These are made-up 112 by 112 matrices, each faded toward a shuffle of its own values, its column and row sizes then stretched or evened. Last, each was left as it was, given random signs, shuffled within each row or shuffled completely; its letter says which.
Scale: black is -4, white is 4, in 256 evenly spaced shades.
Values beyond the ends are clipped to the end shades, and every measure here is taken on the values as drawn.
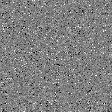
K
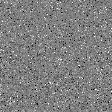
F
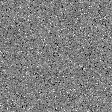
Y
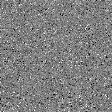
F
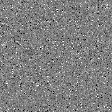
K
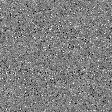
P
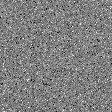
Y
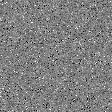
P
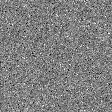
Y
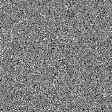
F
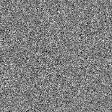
F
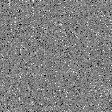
K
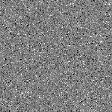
K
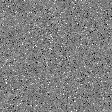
Y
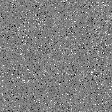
F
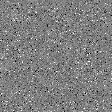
F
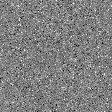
Y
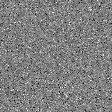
P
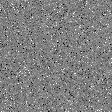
Y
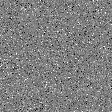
Y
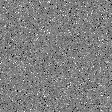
Y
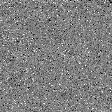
P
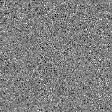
K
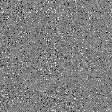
K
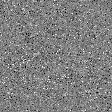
P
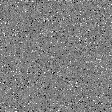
P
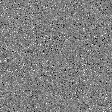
P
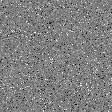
Y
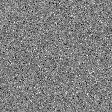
Y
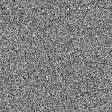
P
